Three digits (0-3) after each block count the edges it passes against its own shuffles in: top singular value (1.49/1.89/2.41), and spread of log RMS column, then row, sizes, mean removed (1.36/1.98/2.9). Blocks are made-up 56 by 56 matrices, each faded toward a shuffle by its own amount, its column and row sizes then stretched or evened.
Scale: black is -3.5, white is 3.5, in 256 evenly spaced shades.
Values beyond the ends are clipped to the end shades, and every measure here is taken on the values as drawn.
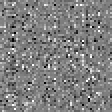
1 2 1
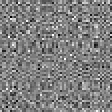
3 1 1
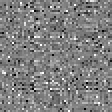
2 0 1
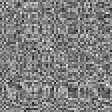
3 0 1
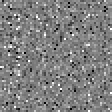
0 1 0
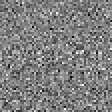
2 0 1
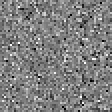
0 1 0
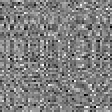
3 0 2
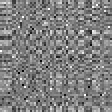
3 1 1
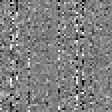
0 3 0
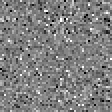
1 0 1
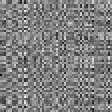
3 3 0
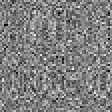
2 1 0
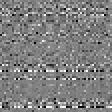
3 0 3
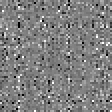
2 2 1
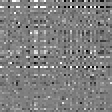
3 1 3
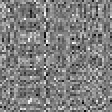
3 2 0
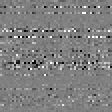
1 0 3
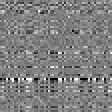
3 0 3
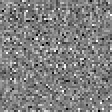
1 0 1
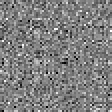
2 0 1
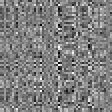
3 3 1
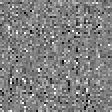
1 2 1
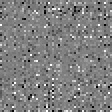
1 2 2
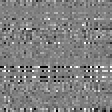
3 1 3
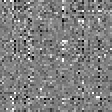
2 2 2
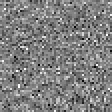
1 0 0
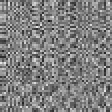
3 2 1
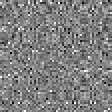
2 0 1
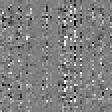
1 3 1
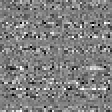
1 1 3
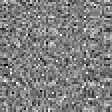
2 1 1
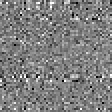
2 1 2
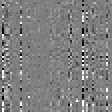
3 3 1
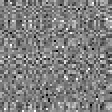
3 0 1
